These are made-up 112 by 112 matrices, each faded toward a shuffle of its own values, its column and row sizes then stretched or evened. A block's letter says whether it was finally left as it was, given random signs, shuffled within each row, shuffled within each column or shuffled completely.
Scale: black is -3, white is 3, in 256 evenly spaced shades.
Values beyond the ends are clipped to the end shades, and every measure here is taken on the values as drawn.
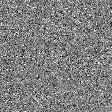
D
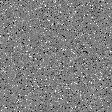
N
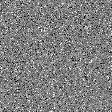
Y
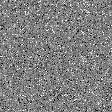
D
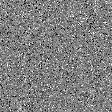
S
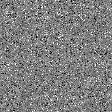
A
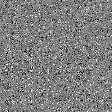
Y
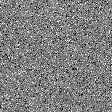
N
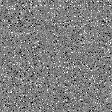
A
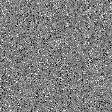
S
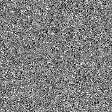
Y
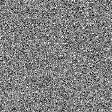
Y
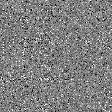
A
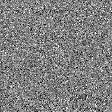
Y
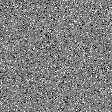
D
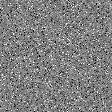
S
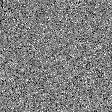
N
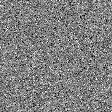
N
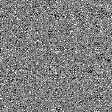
A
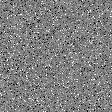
N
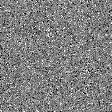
S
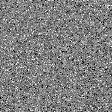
D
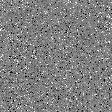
S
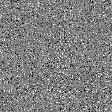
Y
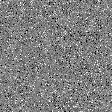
S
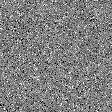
N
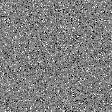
Y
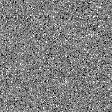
A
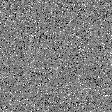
D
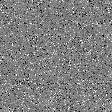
D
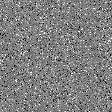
S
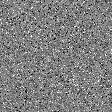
N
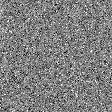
N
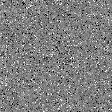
Y
